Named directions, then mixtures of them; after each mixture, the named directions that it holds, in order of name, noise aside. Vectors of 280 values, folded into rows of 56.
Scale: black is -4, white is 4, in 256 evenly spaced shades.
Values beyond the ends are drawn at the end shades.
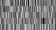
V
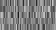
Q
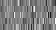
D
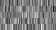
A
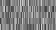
A, V.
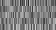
D, V.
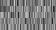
A, Q, V.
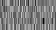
V.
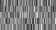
A, D, Q.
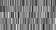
D, Q, V.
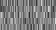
A, D, Q.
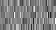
D.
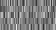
D, Q, V.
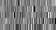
D.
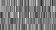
A, Q.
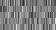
D, Q, V.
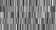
Q.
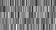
D, Q, V.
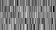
A, Q, V.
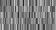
Q.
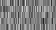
Q, V.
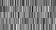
D, Q, V.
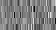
D.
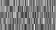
A, V.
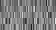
A, D.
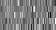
D.
